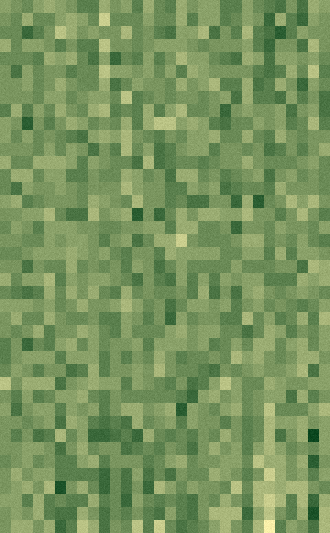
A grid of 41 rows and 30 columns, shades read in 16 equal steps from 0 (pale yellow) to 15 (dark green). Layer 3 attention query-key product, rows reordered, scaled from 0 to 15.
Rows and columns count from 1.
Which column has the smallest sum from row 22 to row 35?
25
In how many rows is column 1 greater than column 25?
18
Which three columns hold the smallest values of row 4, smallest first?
10, 29, 1
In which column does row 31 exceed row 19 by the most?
17
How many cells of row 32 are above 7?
15
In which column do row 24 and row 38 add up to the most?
6
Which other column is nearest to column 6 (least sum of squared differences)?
14
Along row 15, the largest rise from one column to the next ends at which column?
21
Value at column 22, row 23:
11
